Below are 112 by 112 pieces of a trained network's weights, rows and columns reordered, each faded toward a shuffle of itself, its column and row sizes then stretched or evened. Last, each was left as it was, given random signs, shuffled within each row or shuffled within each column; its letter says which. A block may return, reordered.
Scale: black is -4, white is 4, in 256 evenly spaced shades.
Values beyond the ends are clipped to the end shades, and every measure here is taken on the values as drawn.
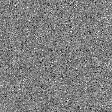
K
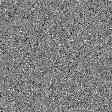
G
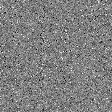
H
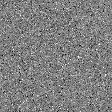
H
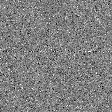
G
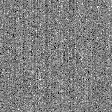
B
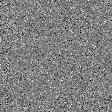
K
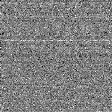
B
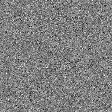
K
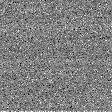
G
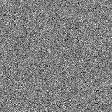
B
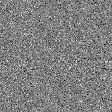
B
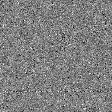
K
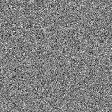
B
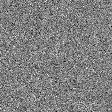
H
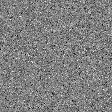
G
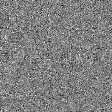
B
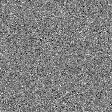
G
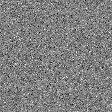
G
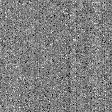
B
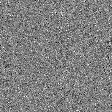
H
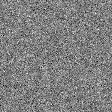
G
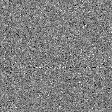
K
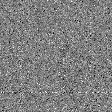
K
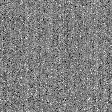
H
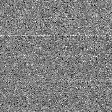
B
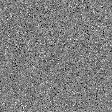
K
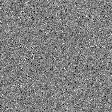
K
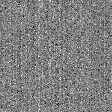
H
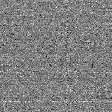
B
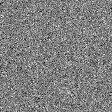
G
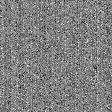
H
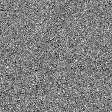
H
